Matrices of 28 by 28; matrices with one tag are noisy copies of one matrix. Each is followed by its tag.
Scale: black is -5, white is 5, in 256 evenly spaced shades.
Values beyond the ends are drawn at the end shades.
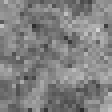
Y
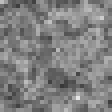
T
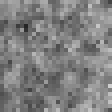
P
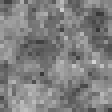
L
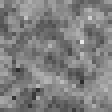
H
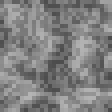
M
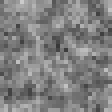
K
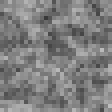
K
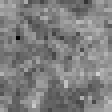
Y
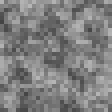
H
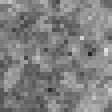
P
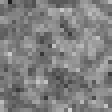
T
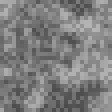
Y
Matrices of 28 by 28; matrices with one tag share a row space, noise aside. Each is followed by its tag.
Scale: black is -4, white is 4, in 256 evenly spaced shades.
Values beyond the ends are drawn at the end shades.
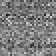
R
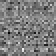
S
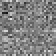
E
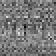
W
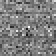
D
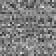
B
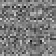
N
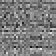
N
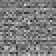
D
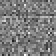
W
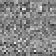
N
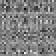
W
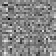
E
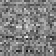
D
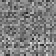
R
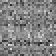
E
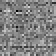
D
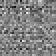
N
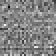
S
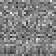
D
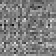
N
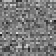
D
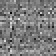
B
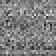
R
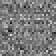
E
